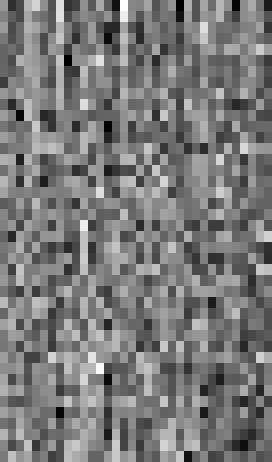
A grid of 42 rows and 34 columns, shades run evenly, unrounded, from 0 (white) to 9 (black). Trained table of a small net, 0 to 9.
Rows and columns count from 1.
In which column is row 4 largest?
14
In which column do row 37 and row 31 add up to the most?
31
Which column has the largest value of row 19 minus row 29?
30
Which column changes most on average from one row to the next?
3
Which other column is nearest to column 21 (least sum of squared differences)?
17
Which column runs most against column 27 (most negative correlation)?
11
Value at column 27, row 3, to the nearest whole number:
4
